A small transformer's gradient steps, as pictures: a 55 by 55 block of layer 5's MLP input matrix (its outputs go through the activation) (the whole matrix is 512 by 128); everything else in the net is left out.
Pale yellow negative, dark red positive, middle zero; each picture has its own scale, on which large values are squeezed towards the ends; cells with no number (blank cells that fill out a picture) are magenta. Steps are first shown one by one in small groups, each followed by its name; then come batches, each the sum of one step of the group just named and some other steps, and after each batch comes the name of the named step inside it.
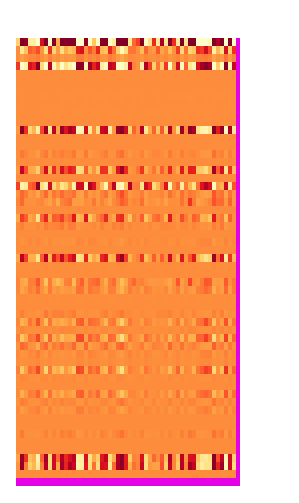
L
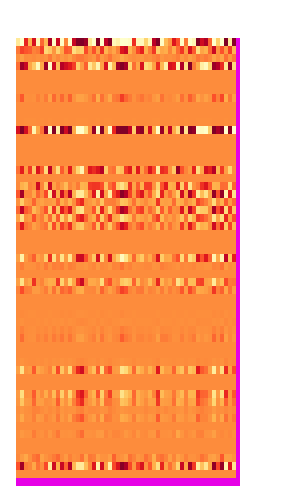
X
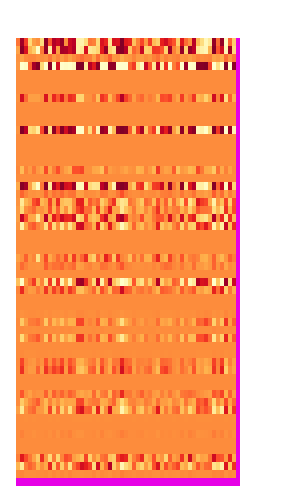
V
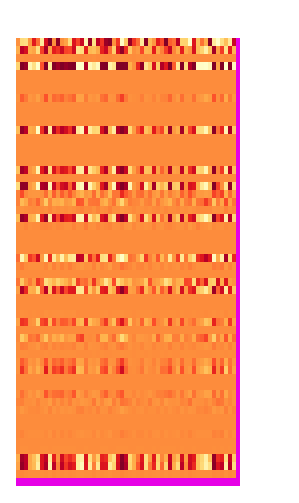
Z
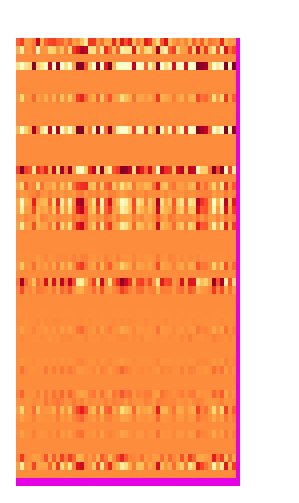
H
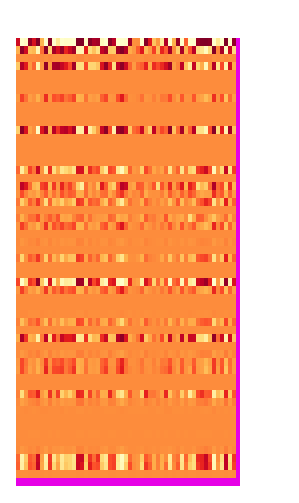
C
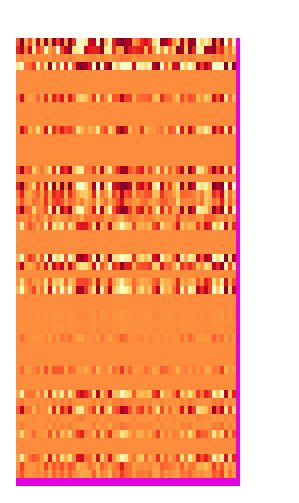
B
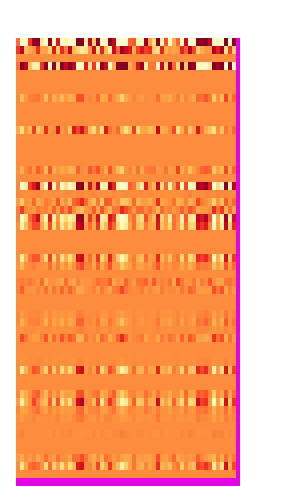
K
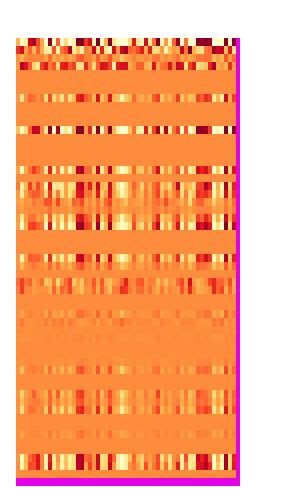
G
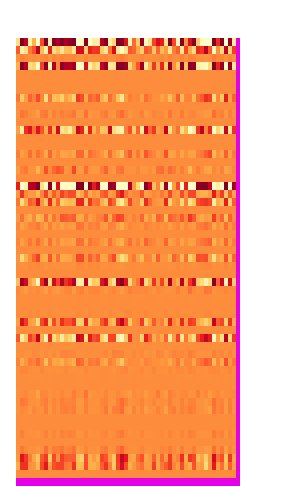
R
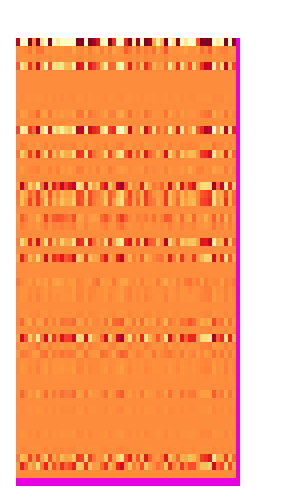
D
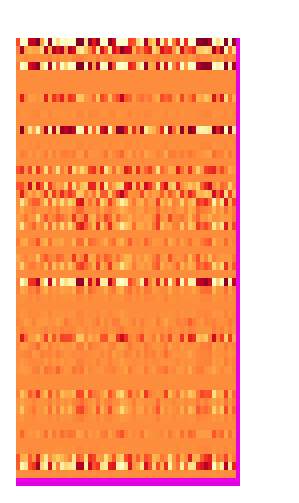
C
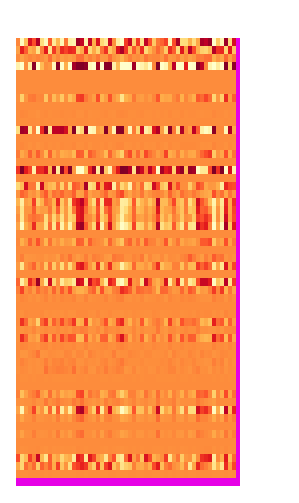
H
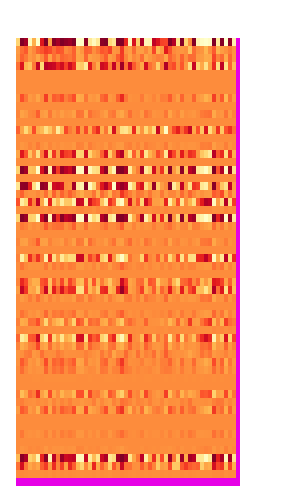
Z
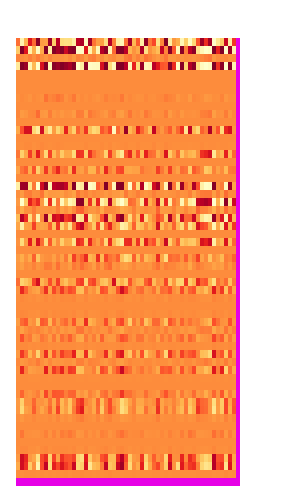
Z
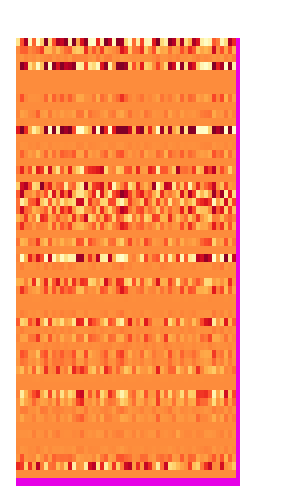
X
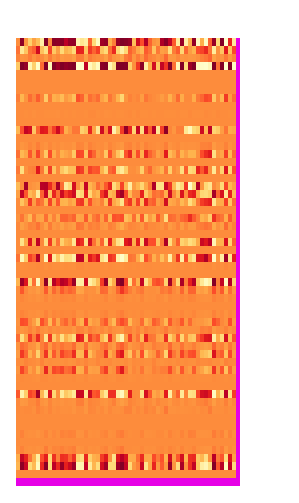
R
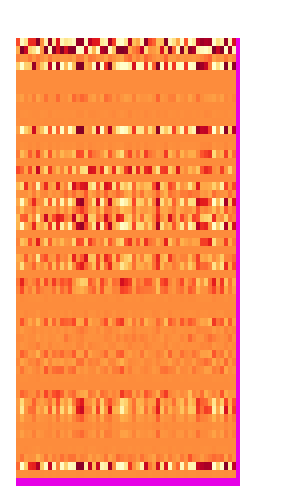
H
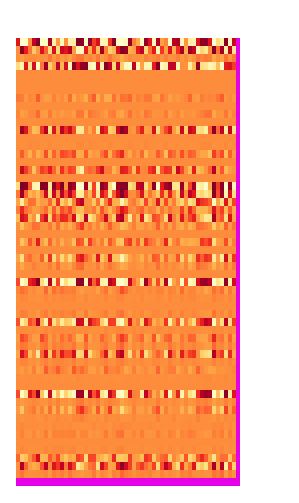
X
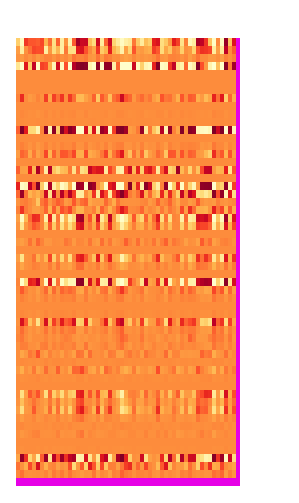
X
